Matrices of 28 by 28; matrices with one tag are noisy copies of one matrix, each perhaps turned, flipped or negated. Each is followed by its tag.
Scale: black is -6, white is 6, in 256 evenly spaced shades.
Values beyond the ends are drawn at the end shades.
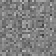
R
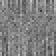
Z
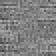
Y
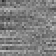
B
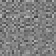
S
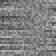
B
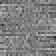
Y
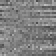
B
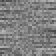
Z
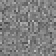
R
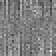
Y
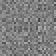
S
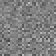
S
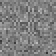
R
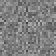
R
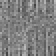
Z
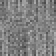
Z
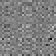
S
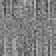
Y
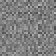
S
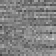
B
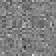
R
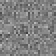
R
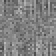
Y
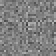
R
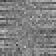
Z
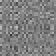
S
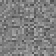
R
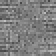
Y
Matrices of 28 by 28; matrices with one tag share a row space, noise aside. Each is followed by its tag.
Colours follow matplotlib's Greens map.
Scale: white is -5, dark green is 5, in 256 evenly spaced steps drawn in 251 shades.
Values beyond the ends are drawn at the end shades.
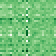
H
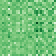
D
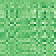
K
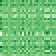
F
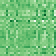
K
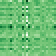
H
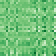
K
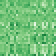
K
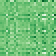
K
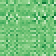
K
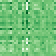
H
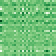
F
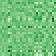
D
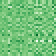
D
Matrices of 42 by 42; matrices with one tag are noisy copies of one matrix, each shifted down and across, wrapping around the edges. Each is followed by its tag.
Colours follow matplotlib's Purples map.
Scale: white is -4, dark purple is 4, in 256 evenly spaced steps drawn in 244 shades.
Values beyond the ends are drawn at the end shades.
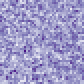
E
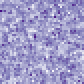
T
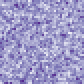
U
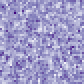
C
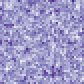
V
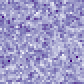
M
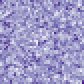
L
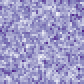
T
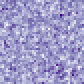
L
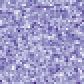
M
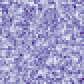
C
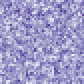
L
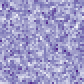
C
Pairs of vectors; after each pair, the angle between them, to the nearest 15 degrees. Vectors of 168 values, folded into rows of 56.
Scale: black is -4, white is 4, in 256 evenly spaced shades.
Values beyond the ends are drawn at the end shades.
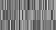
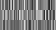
90 degrees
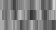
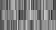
135 degrees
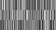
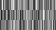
75 degrees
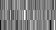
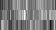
45 degrees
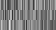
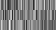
15 degrees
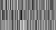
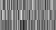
165 degrees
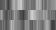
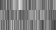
45 degrees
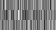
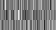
15 degrees
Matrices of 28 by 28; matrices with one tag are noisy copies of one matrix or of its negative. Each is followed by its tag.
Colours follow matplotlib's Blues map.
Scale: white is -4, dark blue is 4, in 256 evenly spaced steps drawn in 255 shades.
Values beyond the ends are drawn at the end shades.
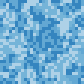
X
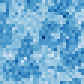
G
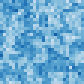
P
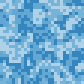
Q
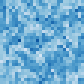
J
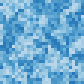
P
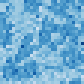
G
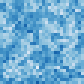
G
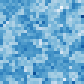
P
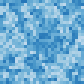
X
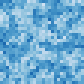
Q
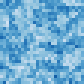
Q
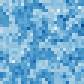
Q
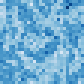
J
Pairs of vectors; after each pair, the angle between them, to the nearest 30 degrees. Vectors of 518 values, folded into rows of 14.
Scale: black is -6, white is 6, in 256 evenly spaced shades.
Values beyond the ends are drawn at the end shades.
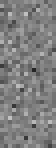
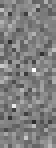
150 degrees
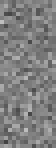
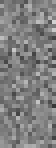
90 degrees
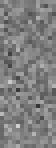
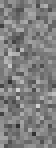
150 degrees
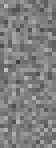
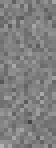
90 degrees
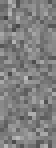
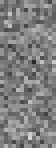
60 degrees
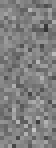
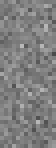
150 degrees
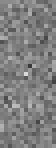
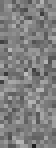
60 degrees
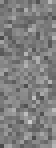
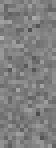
120 degrees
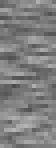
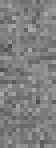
120 degrees
